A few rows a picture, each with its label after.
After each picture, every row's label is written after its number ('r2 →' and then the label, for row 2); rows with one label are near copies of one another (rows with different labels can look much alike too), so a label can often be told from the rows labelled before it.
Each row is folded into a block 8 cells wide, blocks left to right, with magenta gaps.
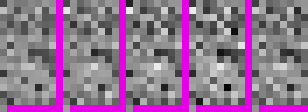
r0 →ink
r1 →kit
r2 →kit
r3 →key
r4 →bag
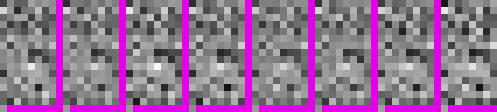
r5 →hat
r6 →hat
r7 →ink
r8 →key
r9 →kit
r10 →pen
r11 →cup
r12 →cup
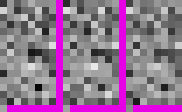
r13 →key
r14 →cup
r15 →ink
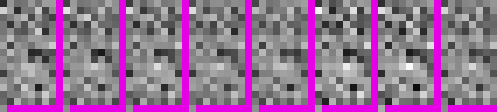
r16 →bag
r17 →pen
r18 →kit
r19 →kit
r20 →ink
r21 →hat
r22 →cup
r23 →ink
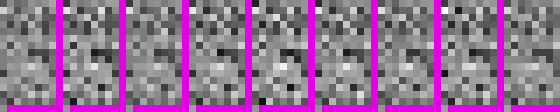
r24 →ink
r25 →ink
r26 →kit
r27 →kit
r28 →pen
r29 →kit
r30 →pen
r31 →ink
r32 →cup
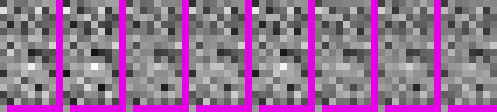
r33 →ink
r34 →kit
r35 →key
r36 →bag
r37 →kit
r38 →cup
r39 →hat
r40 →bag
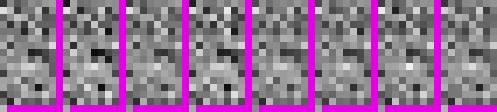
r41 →cup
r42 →bag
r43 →cup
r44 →bag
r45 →ink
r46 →kit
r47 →hat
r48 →cup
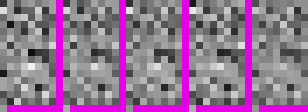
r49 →kit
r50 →hat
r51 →pen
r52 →cup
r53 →bag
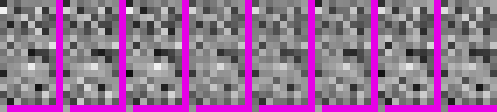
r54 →kit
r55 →bag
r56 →kit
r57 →kit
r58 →ink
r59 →kit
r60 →ink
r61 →ink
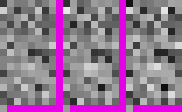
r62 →bag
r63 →pen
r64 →bag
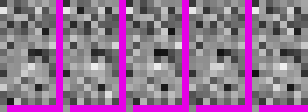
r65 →pen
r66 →hat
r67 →key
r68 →pen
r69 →kit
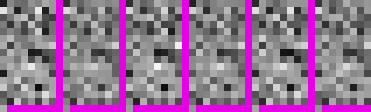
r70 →bag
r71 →cup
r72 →key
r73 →cup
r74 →bag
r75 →key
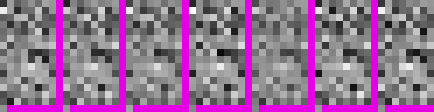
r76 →pen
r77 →bag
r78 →kit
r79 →kit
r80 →ink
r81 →hat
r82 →pen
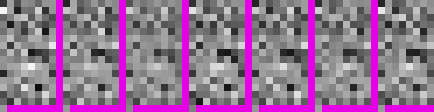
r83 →kit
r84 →bag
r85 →ink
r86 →pen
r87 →bag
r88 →key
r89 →pen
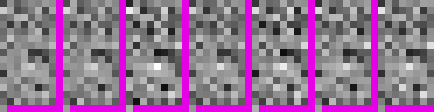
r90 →pen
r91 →pen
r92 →cup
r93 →hat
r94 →kit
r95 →key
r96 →kit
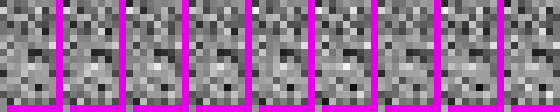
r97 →key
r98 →pen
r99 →cup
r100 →pen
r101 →key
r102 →cup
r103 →ink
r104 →cup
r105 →bag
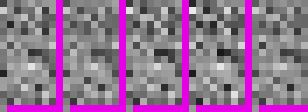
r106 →kit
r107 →ink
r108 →kit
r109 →hat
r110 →ink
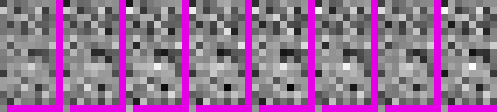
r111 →kit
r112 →bag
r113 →cup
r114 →key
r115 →key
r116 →hat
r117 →pen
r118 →kit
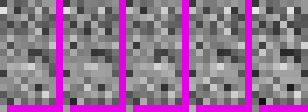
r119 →hat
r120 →cup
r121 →hat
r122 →bag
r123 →ink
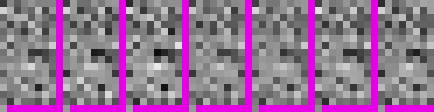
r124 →cup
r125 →bag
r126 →key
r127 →kit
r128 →ink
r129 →ink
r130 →pen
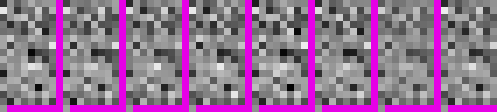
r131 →key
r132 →ink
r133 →kit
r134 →hat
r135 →key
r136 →key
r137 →ink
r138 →cup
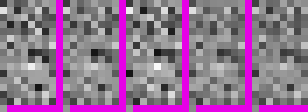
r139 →hat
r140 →key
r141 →kit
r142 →ink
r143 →hat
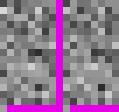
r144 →cup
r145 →bag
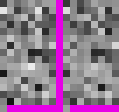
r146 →ink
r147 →key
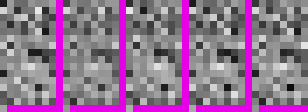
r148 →bag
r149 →ink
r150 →hat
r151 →bag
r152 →key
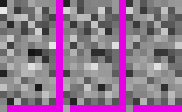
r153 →key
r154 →cup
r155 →key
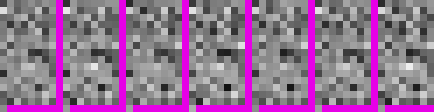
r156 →pen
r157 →ink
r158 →bag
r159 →cup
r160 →key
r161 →pen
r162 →cup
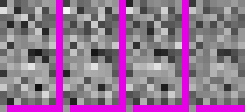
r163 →pen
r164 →ink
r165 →cup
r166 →pen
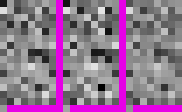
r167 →pen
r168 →bag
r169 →hat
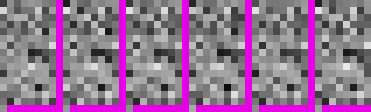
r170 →key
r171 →bag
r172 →ink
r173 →bag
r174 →ink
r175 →cup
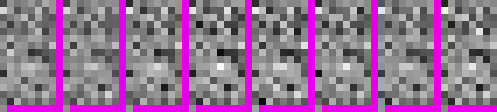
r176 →ink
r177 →ink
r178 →kit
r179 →kit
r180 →cup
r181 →kit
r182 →ink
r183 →pen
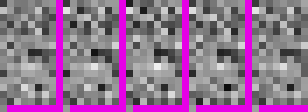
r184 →bag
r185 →kit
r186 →hat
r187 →key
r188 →cup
